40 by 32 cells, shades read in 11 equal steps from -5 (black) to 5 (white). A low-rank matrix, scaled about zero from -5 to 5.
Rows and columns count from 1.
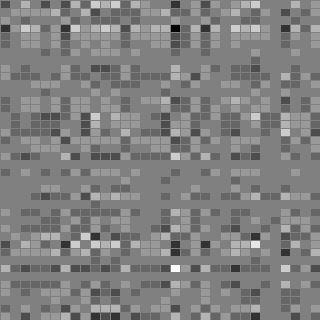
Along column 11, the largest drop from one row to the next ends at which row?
40
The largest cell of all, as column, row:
18, 34
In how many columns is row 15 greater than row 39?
9
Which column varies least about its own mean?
28
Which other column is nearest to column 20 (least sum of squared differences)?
32
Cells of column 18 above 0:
12
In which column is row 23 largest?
13
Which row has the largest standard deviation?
4
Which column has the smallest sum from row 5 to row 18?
7
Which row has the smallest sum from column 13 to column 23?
15
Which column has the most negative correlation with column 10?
5
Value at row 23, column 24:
-1
